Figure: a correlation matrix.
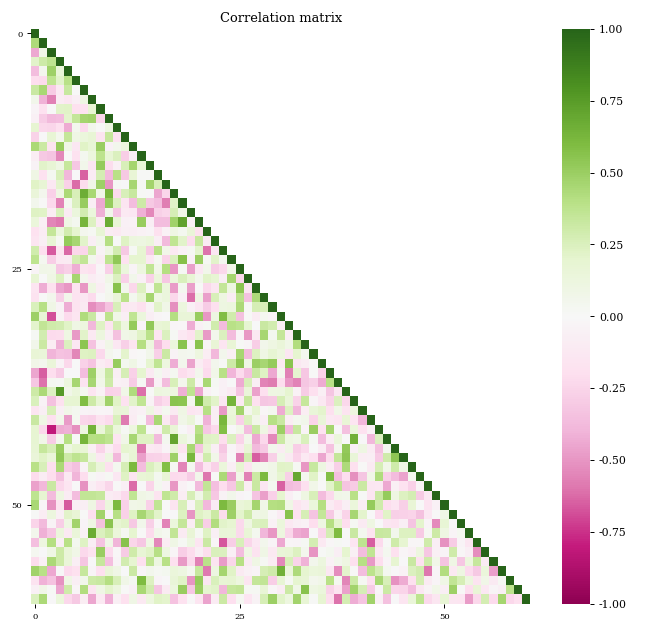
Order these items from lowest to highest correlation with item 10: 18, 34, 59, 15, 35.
34, 59, 18, 15, 35
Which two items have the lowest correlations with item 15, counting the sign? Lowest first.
6, 54
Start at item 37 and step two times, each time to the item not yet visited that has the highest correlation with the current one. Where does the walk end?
7
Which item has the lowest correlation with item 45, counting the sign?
27
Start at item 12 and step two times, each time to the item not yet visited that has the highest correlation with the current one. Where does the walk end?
16
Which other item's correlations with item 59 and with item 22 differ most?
25
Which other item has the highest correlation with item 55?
8
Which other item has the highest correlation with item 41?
23
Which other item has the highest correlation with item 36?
47
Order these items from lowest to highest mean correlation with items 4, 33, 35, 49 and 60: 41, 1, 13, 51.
41, 13, 51, 1
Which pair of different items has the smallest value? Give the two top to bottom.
2, 42
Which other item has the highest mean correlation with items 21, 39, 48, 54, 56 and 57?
40
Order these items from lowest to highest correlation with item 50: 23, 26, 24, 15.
26, 15, 24, 23
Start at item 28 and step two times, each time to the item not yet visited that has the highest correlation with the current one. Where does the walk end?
32
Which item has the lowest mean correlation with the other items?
48
